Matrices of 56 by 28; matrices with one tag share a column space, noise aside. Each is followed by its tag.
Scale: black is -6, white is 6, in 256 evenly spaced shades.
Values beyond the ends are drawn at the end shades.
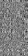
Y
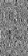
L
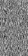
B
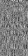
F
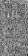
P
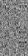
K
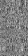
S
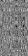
F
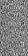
K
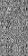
S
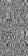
L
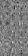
K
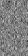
B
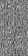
K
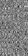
K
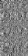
P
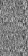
B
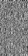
P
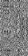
Y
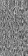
B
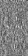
F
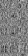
P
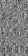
P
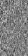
B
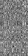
K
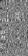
L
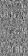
P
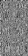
P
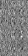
B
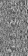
B
